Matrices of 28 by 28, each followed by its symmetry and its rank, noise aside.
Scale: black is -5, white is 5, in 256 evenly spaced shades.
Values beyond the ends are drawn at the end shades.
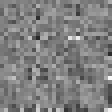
no symmetry, rank four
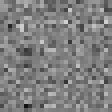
no symmetry, rank four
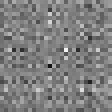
antisymmetric, rank four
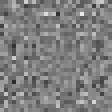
antisymmetric, rank four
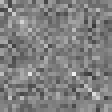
symmetric, rank four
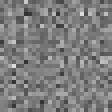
no symmetry, rank five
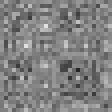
symmetric, rank four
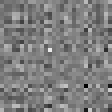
symmetric, rank three
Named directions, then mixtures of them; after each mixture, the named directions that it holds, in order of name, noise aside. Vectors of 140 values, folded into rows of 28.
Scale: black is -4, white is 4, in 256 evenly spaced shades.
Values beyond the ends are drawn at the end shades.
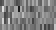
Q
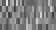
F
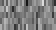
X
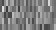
F, Q.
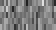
X.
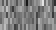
X.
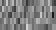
F, X.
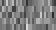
F, X.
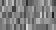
F, X.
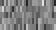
Q, X.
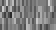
F, Q.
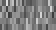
F.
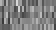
F, Q.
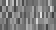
F.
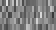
F.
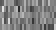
Q.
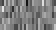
Q, X.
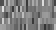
Q, X.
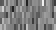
Q, X.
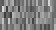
F, Q.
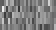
F, Q.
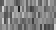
Q.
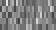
F.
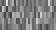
F, Q.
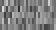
F, Q.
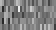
Q.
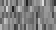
X.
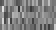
Q.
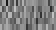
F.
